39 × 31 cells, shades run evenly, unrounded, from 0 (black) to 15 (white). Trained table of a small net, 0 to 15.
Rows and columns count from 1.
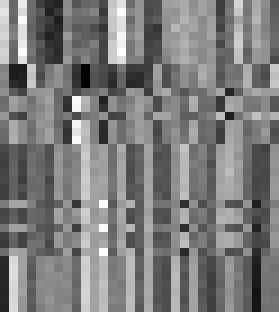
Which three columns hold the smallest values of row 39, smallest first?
29, 1, 24
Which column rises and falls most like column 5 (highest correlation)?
6
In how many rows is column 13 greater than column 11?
13
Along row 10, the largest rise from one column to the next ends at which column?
4
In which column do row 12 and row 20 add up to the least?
3
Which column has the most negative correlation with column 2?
23
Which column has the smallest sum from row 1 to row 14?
12
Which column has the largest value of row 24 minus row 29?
21
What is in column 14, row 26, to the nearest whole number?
9
